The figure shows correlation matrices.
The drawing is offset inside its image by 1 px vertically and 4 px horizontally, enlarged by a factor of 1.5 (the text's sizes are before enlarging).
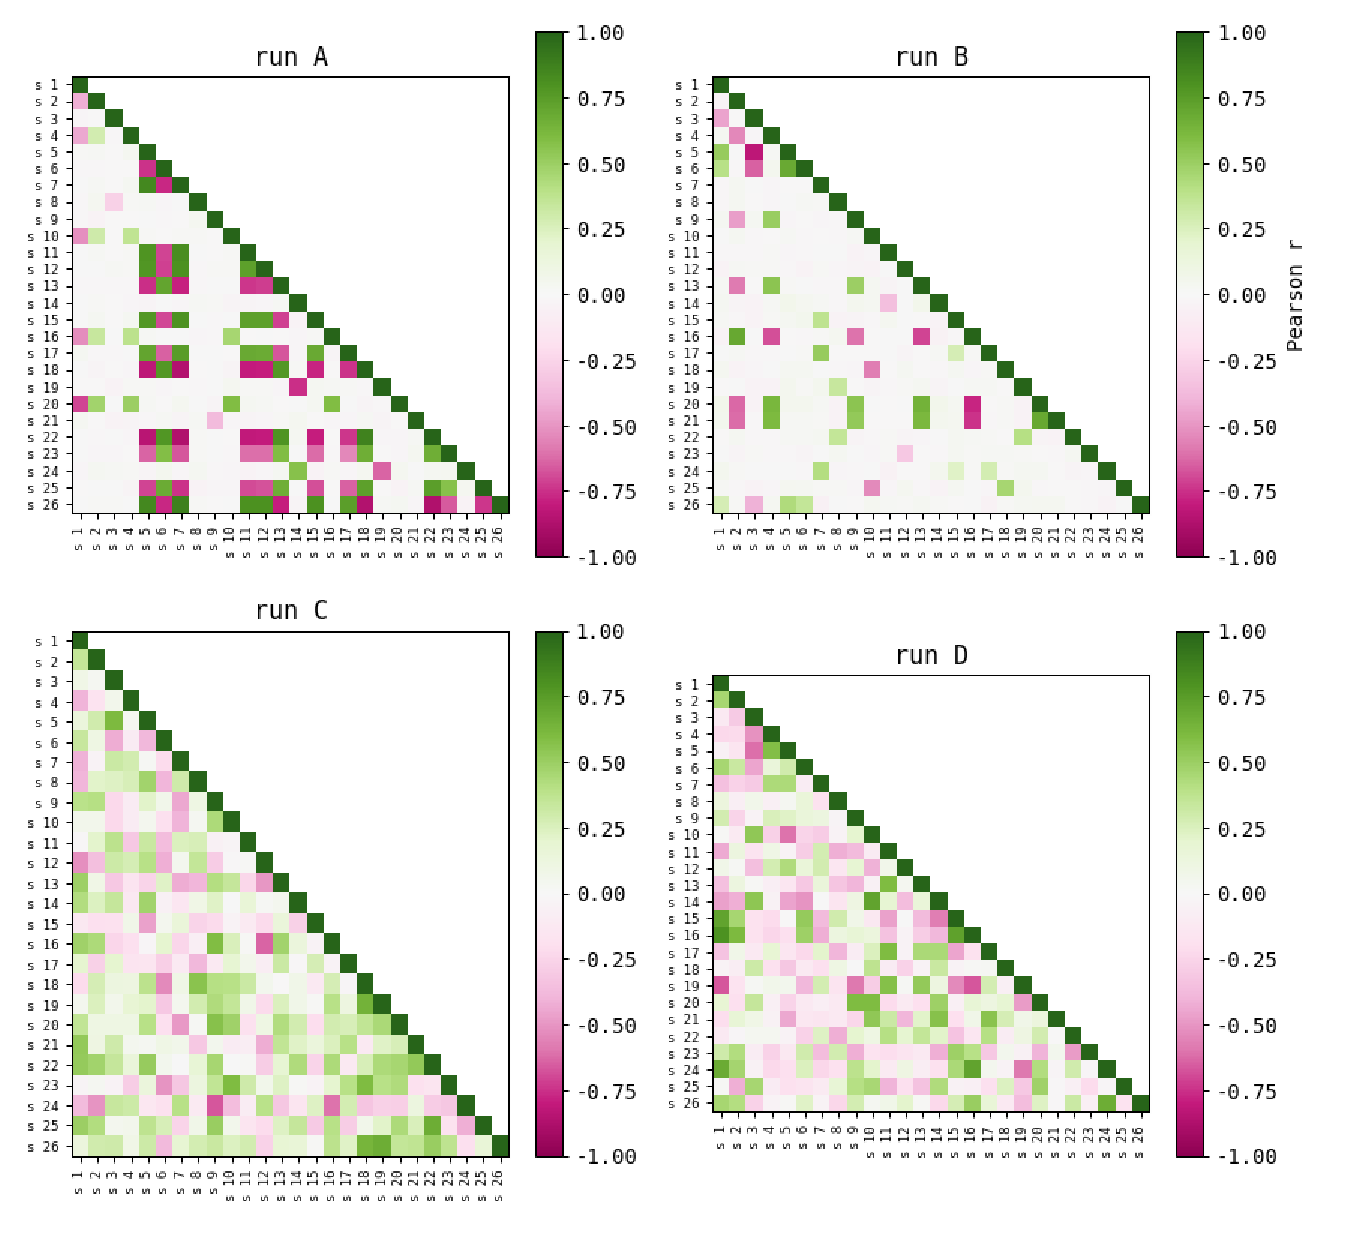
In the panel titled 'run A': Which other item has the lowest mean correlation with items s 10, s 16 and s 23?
s 1
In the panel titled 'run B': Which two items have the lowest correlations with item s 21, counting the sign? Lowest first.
s 16, s 2
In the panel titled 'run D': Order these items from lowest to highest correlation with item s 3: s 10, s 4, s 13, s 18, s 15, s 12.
s 4, s 12, s 15, s 13, s 18, s 10
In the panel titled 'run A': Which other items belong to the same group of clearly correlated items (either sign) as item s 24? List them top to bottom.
s 14, s 19
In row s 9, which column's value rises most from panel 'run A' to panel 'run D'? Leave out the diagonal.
s 20
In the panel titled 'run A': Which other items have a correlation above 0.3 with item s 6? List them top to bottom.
s 13, s 18, s 22, s 23, s 25
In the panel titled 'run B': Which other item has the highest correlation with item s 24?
s 7
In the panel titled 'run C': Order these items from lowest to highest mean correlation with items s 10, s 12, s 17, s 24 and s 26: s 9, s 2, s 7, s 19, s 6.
s 6, s 2, s 9, s 7, s 19
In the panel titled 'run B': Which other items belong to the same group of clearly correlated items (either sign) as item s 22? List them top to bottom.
s 8, s 19
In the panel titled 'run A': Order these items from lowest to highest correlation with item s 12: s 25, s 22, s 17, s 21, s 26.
s 22, s 25, s 21, s 17, s 26
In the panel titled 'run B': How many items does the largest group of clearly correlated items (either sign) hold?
7
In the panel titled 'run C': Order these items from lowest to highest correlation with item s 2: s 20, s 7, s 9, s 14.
s 7, s 20, s 14, s 9
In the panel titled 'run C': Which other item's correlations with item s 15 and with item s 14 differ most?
s 5
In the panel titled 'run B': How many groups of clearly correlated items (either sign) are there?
7
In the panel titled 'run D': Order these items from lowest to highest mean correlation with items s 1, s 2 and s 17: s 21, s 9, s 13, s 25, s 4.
s 25, s 4, s 9, s 13, s 21
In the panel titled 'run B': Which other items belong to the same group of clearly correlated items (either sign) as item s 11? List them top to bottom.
s 14
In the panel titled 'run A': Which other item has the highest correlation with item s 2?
s 20
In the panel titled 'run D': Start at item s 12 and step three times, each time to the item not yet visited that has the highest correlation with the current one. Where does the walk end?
s 7
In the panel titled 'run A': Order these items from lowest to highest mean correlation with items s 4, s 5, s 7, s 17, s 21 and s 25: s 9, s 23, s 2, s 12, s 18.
s 18, s 23, s 9, s 2, s 12
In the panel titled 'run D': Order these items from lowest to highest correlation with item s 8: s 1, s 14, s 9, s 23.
s 14, s 9, s 1, s 23
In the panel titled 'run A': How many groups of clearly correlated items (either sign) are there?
5
